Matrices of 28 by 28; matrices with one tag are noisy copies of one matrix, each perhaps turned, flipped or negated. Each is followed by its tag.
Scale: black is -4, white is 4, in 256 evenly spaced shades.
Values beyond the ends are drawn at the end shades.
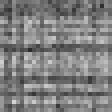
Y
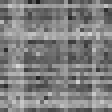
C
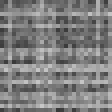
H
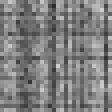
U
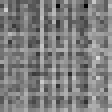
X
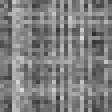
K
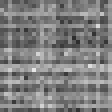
H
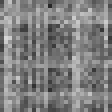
C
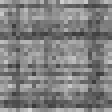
C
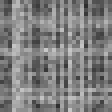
K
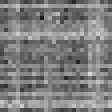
C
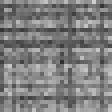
H
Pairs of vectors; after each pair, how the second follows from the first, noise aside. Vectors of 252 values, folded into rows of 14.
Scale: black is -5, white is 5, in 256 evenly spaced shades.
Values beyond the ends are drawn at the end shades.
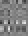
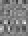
copied.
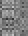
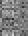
copied.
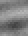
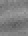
shrunk.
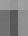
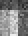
negated, scaled up.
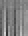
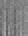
shrunk.
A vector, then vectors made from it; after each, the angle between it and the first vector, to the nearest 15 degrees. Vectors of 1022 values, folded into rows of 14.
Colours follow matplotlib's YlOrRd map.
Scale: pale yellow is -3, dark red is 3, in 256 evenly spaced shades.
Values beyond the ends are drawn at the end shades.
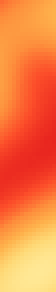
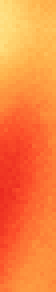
75 degrees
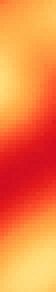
30 degrees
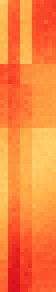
135 degrees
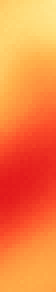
60 degrees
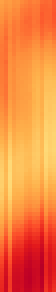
165 degrees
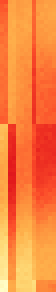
45 degrees
